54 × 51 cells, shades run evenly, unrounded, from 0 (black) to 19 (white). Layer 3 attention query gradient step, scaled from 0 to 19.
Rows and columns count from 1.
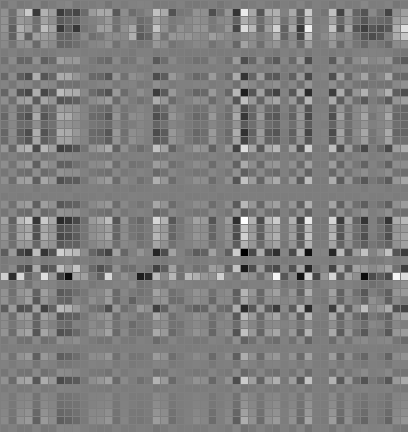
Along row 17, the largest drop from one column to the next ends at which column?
31
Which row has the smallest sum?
32
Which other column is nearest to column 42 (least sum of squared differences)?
20
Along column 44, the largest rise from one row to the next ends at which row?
35
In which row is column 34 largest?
28
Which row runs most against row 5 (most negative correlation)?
7
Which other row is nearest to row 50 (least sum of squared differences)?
51
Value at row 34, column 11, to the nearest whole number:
10
